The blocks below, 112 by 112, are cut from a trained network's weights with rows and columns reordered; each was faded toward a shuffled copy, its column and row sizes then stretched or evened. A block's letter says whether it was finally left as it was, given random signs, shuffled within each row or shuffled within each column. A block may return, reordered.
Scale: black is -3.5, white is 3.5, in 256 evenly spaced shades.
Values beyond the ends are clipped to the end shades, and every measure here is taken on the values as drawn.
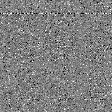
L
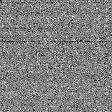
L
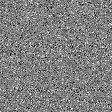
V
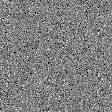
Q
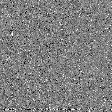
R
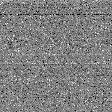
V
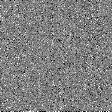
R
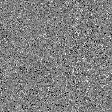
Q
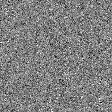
Q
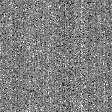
Q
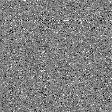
R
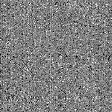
L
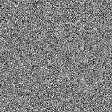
L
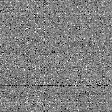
L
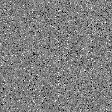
Q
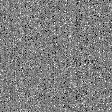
Q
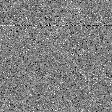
V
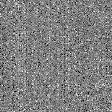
L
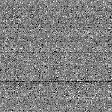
L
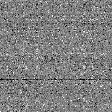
L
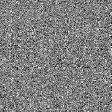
L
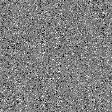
R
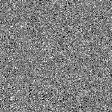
L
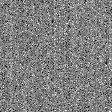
Q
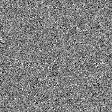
R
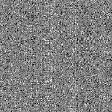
L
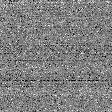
V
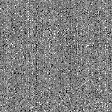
L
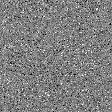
V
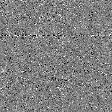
R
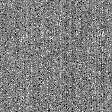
Q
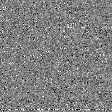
R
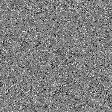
V
